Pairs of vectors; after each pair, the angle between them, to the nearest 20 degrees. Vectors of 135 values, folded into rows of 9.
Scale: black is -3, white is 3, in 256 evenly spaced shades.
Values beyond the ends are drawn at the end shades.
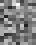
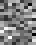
80 degrees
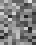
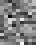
80 degrees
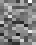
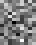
40 degrees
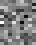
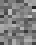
120 degrees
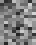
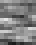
100 degrees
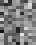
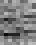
60 degrees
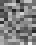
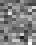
60 degrees
